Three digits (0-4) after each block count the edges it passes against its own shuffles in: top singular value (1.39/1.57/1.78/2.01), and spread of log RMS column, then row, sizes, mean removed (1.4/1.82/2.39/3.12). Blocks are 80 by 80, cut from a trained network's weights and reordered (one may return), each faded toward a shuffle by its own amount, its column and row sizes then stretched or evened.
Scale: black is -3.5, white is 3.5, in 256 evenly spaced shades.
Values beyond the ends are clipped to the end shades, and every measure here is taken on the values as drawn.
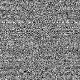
3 0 1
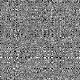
4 2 3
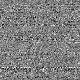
2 0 3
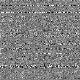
2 1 4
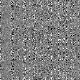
1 4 2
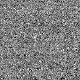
1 1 2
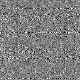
1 0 4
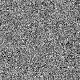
0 0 1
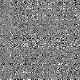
0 3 4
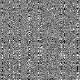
4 4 0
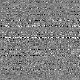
3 1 4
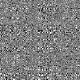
2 3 3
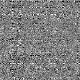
3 2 3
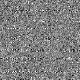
2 1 3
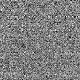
2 1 1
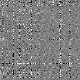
3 4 3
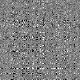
1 3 3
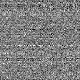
4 2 2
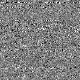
0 1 3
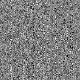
1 3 0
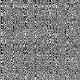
4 4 0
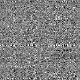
3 3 2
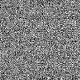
3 1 0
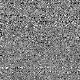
0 1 3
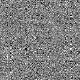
2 3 1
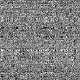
4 2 2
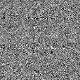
1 1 2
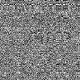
4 1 2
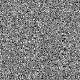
1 1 1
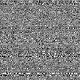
3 0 3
